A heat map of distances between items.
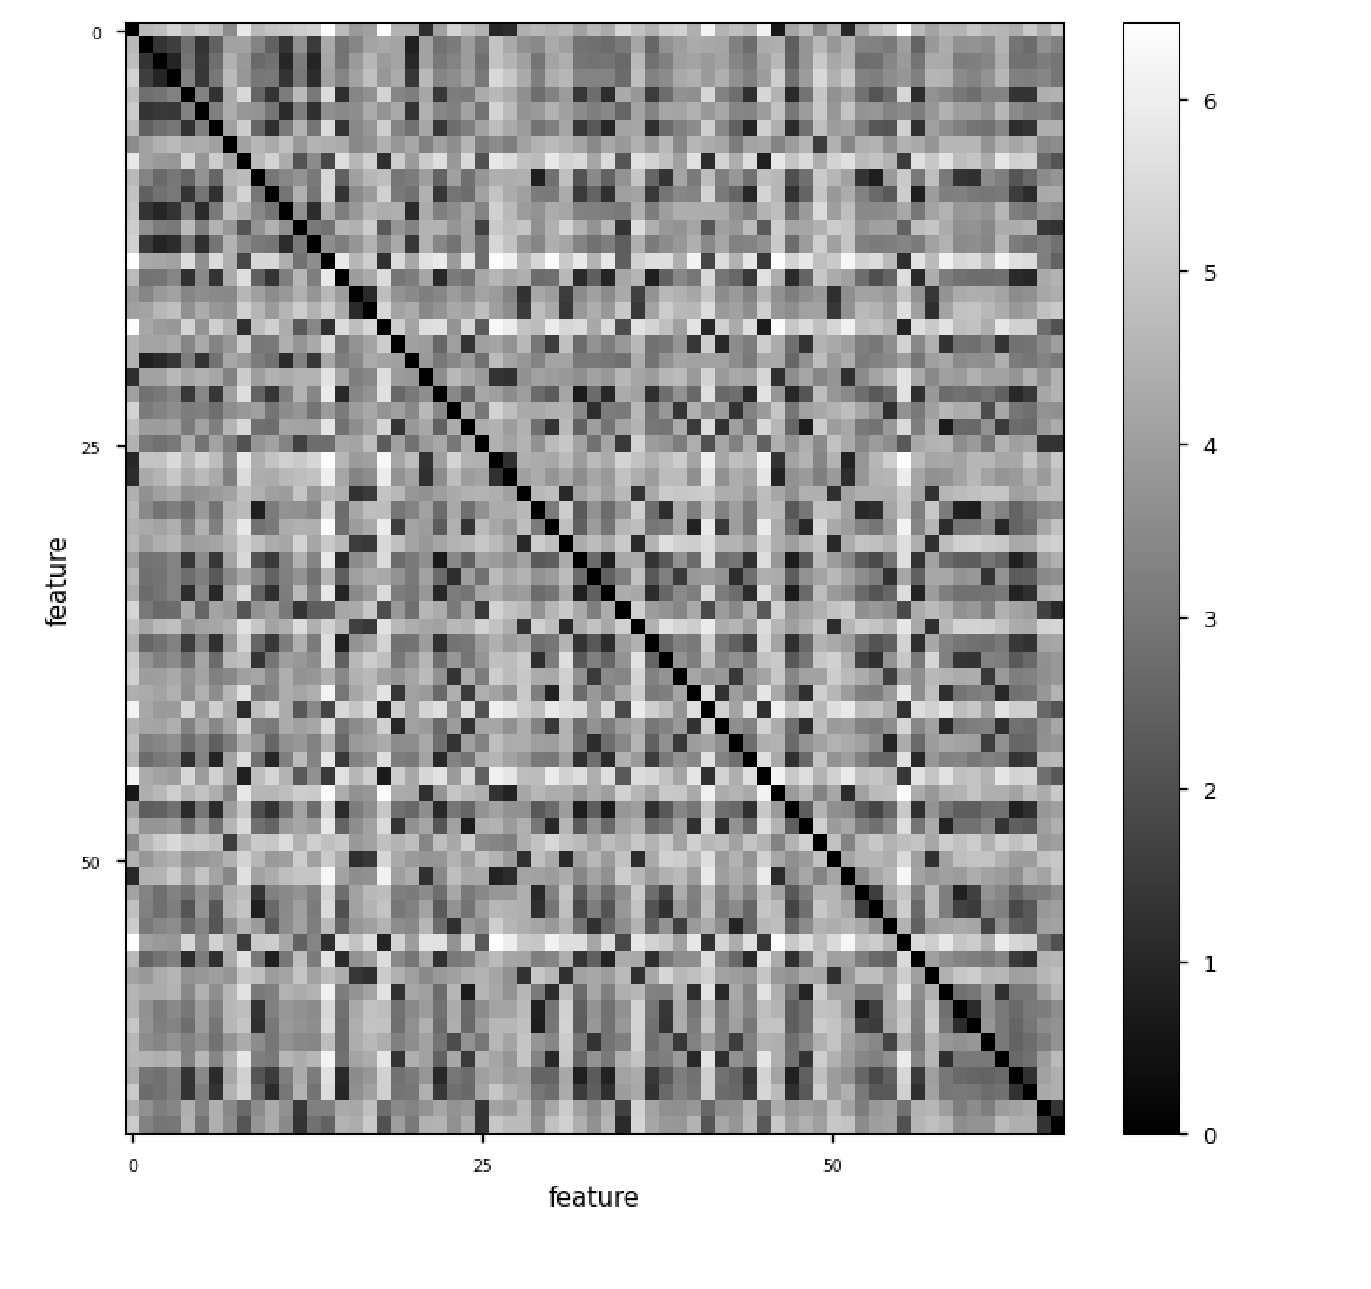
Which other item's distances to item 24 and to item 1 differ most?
58
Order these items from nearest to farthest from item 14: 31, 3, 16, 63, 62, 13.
13, 3, 16, 31, 63, 62
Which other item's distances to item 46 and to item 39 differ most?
0
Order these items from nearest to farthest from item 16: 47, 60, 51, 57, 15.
57, 47, 51, 15, 60
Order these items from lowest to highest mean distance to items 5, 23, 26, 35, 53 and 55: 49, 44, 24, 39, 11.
11, 39, 44, 24, 49
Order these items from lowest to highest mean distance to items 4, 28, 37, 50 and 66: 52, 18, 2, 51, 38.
2, 52, 38, 51, 18
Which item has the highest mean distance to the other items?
14
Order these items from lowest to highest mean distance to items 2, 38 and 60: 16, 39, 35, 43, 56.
56, 35, 43, 39, 16
